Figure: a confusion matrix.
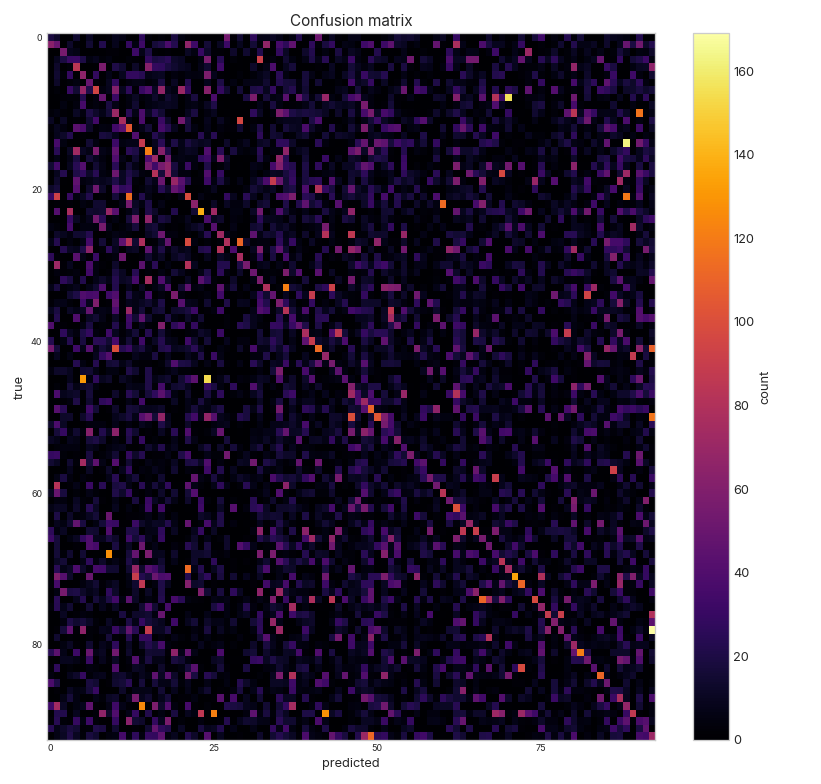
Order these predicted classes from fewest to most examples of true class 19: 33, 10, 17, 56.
56, 10, 33, 17
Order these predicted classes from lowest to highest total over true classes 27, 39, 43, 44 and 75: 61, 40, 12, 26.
61, 40, 26, 12
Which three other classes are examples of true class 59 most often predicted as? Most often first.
1, 36, 21
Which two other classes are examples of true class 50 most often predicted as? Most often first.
92, 46
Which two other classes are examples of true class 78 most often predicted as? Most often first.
92, 15
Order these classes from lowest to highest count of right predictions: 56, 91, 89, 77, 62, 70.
56, 91, 77, 70, 89, 62
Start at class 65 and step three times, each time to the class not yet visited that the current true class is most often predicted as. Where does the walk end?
48
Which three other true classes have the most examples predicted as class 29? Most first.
27, 11, 67
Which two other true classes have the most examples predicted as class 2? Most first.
73, 71
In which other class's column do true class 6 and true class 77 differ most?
34
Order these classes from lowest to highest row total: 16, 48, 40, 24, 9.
9, 48, 24, 16, 40
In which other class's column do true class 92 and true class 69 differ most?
49
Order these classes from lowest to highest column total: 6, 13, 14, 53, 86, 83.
83, 53, 86, 13, 14, 6
